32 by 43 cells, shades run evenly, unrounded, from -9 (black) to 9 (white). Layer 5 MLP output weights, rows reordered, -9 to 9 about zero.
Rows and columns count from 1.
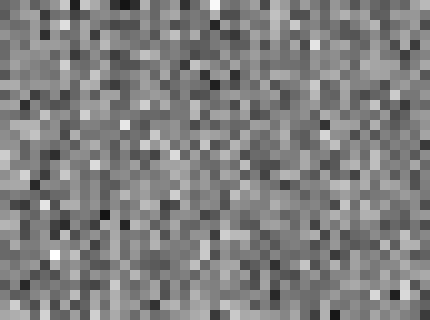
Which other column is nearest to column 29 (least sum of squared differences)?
4
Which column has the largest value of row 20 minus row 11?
24
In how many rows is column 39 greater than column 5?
14
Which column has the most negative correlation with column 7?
27
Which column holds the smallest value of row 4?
5
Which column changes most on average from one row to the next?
7
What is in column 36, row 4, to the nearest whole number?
-3
